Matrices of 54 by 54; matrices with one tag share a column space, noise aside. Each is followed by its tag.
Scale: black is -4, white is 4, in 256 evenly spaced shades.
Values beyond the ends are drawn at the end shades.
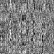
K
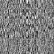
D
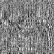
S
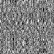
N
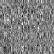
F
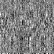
S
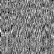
D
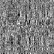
S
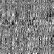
S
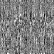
S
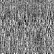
S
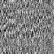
D
